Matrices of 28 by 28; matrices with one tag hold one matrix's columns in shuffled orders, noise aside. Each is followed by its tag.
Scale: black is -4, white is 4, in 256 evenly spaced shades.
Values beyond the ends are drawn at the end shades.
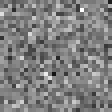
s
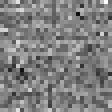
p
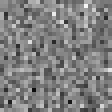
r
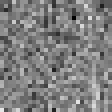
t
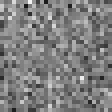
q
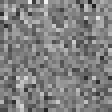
q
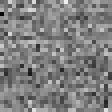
p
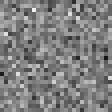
s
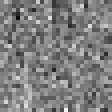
t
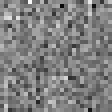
q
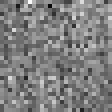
q
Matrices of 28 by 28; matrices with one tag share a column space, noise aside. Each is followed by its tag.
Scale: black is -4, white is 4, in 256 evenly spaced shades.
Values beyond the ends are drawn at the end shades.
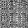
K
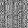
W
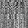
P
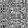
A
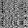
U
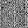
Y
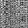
K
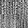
P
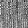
P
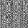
W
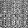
U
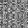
A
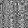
W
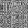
W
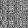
U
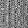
K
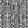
W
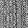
K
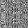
A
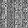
A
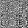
U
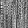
P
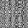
Y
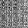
Y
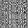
A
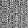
K
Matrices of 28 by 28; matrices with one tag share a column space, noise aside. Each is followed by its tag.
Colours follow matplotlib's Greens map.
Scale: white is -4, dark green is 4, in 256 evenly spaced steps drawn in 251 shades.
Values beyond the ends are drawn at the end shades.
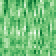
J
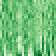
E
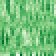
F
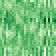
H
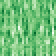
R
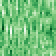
J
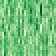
R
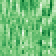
J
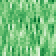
H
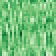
H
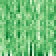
E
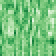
R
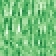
J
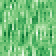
H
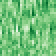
J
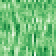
H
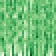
E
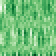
F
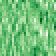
H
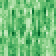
R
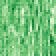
R
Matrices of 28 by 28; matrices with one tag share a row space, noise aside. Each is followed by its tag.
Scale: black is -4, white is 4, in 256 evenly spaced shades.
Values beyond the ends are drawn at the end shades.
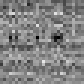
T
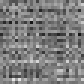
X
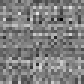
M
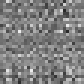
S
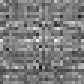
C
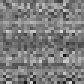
S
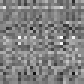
S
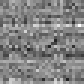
T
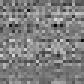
T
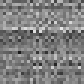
M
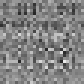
S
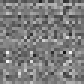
S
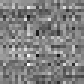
T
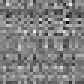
S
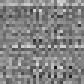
M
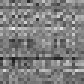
T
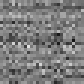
T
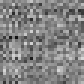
X
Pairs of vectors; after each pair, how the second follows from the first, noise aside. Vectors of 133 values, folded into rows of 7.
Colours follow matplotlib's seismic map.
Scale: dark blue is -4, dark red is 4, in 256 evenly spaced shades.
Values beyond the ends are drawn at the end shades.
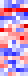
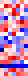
reversed, negated.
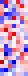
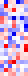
negated, partly zeroed.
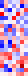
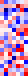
reversed, negated.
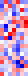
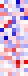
negated, partly zeroed.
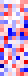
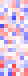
wrapped around, negated, shrunk.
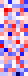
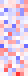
negated, shrunk.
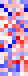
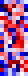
scaled up.
